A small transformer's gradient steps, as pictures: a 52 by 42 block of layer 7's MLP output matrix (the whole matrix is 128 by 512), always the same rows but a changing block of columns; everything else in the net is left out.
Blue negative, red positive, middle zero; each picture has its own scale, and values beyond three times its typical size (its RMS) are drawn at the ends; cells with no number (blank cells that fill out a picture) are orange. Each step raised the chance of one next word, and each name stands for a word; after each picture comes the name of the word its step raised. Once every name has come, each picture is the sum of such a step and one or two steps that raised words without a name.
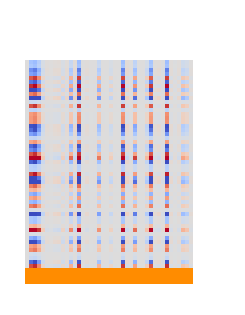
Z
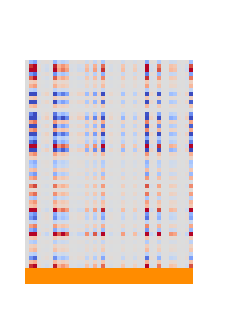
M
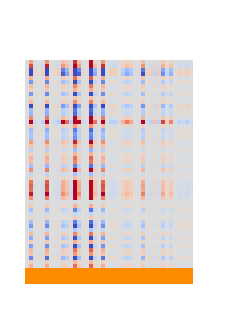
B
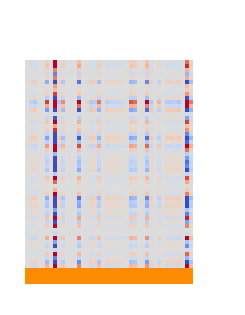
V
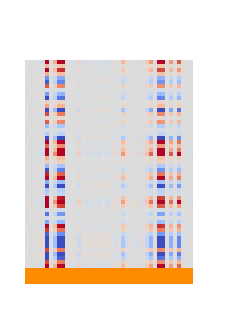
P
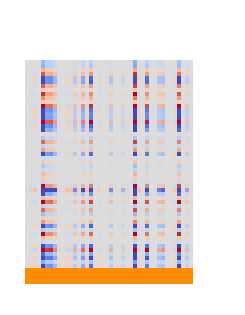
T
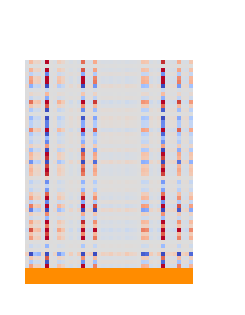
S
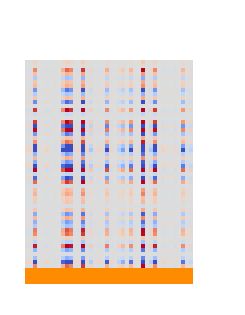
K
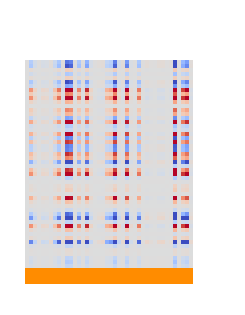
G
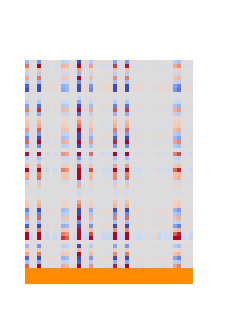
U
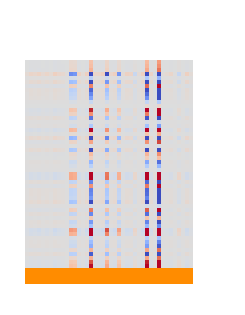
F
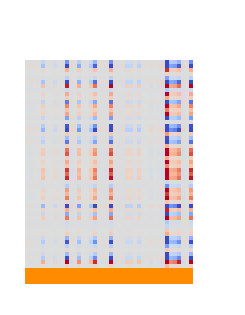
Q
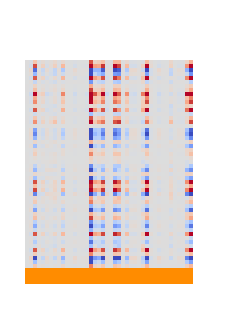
B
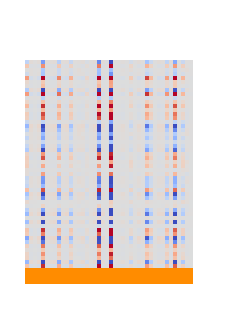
Z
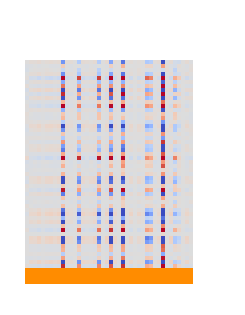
Z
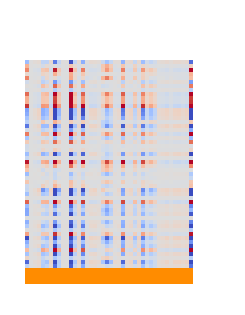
T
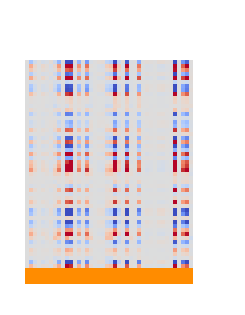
U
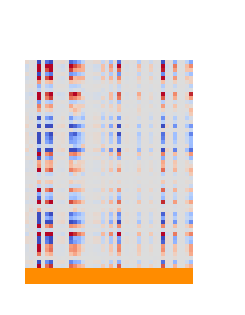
M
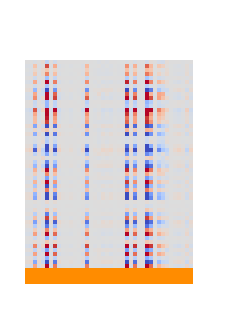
K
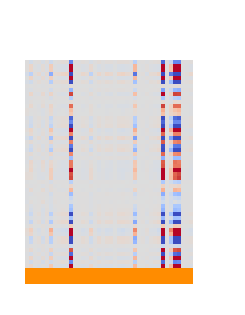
F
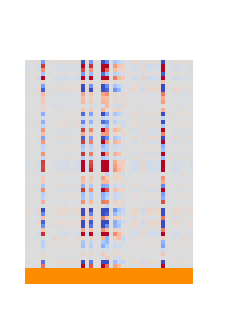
U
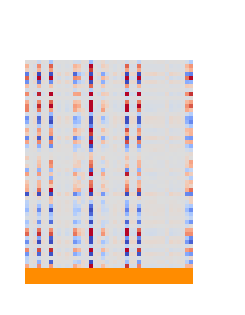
F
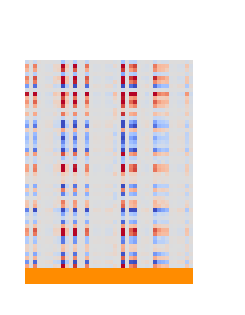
S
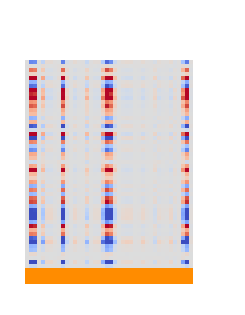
G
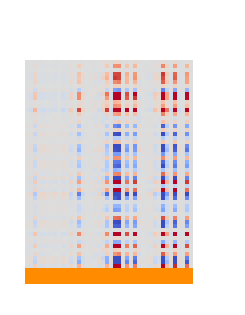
K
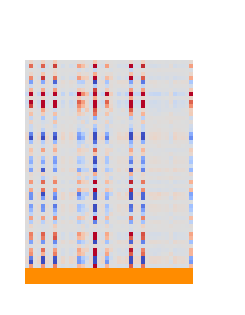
V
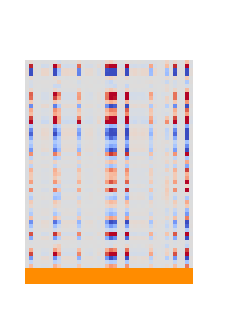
B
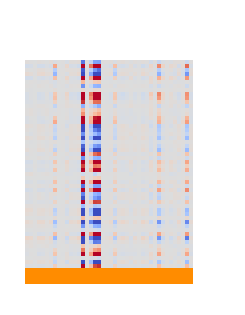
B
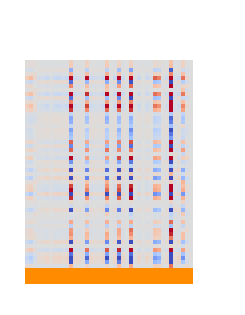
Z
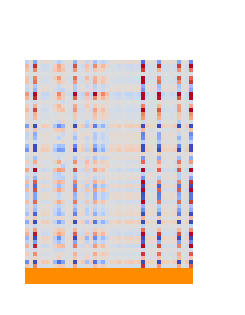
K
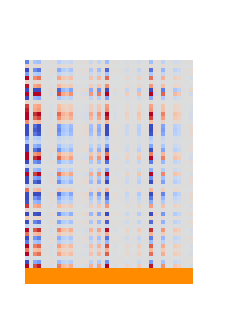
Z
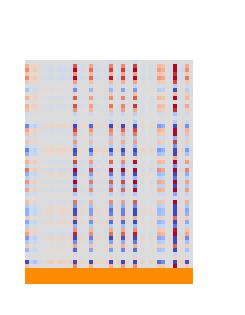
K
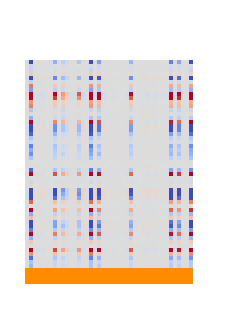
T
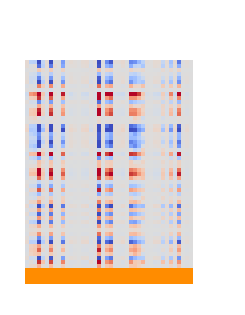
Q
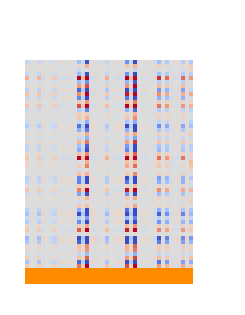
Z
